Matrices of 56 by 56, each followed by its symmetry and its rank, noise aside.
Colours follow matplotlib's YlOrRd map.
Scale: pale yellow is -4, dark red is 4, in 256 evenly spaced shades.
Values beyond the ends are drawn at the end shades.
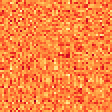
antisymmetric, rank eight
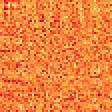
antisymmetric, rank eight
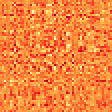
no symmetry, rank six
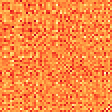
symmetric, rank six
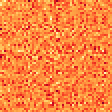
symmetric, rank eight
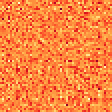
antisymmetric, rank eight
